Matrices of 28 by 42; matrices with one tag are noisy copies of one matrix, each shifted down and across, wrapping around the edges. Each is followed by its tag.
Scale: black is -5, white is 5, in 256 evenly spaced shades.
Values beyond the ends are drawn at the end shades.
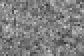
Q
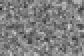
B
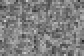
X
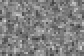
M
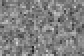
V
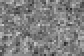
X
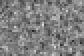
M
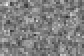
M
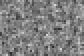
M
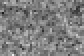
Q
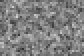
B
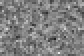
B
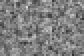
M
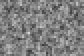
M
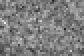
Q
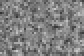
M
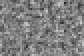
M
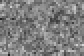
Q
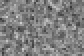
V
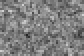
Q
